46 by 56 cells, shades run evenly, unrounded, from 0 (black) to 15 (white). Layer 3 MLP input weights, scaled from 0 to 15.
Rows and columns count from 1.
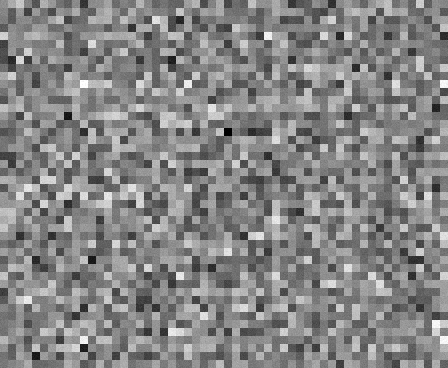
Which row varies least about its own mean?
46
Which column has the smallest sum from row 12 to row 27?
49
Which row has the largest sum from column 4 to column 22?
24
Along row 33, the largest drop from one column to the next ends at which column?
12
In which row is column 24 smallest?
22
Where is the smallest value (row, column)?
17, 29
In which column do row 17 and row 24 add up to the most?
4
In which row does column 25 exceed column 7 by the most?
30
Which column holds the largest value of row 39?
31
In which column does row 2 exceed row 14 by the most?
55
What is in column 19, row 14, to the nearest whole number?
10
